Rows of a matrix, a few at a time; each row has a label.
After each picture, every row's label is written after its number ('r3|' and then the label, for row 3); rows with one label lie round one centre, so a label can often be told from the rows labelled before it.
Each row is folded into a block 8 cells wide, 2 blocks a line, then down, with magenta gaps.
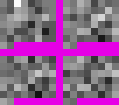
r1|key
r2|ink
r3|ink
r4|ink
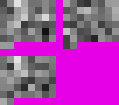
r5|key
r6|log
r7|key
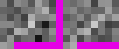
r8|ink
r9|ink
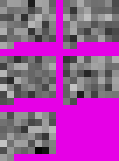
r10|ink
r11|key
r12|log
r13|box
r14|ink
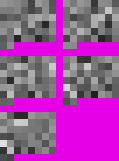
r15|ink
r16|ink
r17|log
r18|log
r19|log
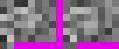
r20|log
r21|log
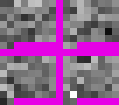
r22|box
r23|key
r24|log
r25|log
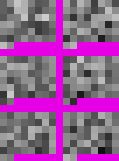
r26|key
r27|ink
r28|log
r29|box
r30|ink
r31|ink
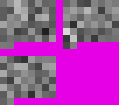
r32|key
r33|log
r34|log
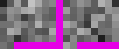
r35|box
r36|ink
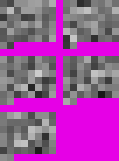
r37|box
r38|log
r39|ink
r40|ink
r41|ink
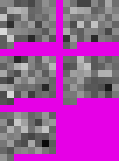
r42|log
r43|log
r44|log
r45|key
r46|key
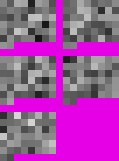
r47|ink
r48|key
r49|ink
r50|box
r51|box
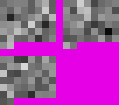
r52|ink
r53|key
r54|log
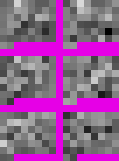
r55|key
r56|key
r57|box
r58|ink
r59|log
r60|box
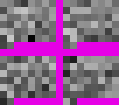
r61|log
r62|log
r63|log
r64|box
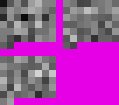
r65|box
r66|log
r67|ink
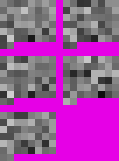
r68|log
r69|log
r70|log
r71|ink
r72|log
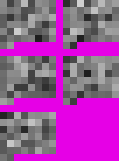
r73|ink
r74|box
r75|key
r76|box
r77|box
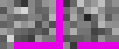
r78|log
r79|box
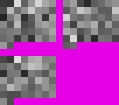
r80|box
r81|log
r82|box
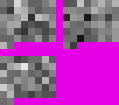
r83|key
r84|box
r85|log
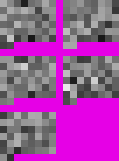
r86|log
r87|ink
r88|log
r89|log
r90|box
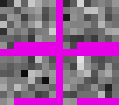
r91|box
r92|box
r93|ink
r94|key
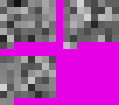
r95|log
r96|key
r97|ink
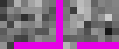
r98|box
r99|key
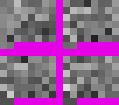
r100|key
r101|log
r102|log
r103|log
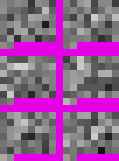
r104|ink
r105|ink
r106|log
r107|key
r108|key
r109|ink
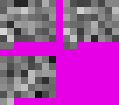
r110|log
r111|log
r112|ink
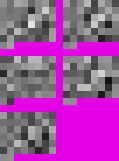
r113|ink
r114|ink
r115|box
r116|ink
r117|ink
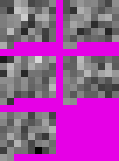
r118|key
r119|key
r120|box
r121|key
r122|ink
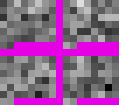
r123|box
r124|key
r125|ink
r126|key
